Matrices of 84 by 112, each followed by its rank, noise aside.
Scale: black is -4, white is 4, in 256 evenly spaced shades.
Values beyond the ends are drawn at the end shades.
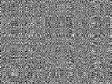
six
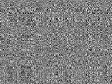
seven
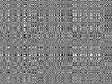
three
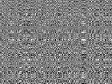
four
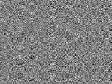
seven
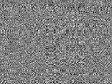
seven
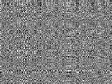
five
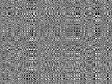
three
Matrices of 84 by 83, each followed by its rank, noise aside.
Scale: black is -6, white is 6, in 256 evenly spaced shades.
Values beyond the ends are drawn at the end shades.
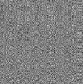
eight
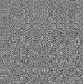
eight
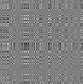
two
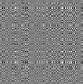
two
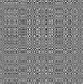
two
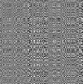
three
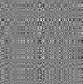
two
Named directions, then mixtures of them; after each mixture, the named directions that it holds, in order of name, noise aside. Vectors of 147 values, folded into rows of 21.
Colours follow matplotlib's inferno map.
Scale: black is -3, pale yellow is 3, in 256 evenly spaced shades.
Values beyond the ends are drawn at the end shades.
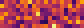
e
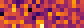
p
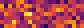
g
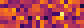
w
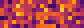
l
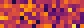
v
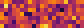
g, v.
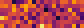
p, v.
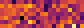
g, v.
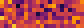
l, p.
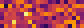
g.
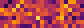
g, l, w.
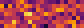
g.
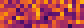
e, w.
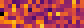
p.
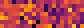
v.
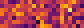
l, v, w.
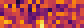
g, p.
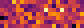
l, v.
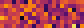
v.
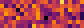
e, g, w.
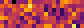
v.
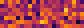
e.
